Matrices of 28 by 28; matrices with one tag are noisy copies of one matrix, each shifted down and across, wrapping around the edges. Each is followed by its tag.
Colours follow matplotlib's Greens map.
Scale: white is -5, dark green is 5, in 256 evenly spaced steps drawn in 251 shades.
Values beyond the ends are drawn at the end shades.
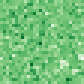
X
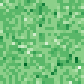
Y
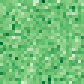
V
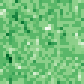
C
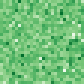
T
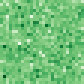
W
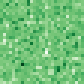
V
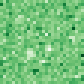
X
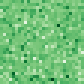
T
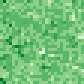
C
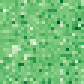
X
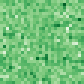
W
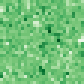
C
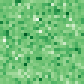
W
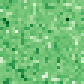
C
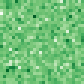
T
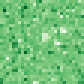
X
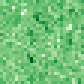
C
